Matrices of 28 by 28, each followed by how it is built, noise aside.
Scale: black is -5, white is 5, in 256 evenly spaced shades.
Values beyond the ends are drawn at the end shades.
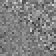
upper triangular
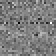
uneven rows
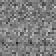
repeating columns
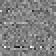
uneven rows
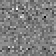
uneven rows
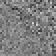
upper triangular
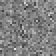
noise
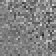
upper triangular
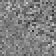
upper triangular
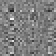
low rank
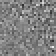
upper triangular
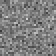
noise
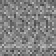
repeating columns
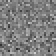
repeating columns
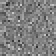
low rank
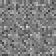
repeating columns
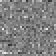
uneven rows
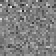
uneven rows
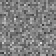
repeating columns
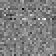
uneven rows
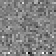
uneven rows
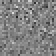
upper triangular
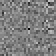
low rank
